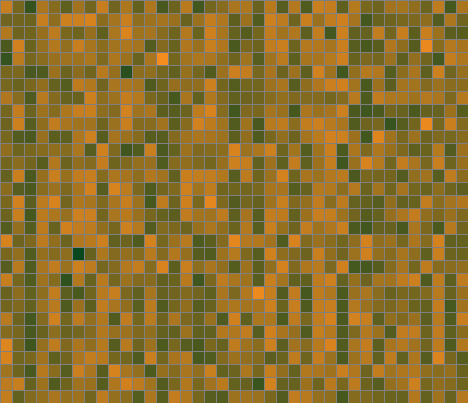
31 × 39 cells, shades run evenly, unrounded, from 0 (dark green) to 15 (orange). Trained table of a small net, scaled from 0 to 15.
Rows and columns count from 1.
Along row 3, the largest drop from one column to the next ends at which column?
28
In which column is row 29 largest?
10
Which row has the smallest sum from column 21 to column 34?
9
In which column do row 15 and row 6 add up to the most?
27
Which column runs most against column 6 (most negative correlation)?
37
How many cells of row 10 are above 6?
32
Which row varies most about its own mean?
25
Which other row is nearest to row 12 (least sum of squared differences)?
24
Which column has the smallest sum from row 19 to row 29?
3
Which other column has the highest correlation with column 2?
38
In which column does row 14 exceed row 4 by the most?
13
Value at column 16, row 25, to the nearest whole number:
7
